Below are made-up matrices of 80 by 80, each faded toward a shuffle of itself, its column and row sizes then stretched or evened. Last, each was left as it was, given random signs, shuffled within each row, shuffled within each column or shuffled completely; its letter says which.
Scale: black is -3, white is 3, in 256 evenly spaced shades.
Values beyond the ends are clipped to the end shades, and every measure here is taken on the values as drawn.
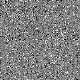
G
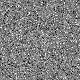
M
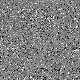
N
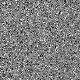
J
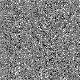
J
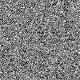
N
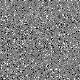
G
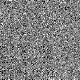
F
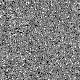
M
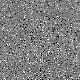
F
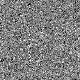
J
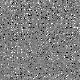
G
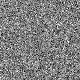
M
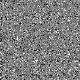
G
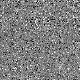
G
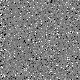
J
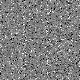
J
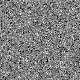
J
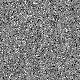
M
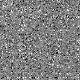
G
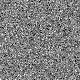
M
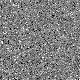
M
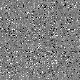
G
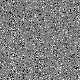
J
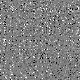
F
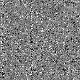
G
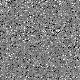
N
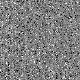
J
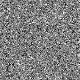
G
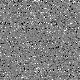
N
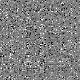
F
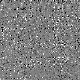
F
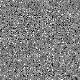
F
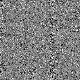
J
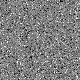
M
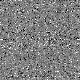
N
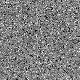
M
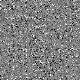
G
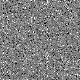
J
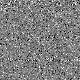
N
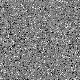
N
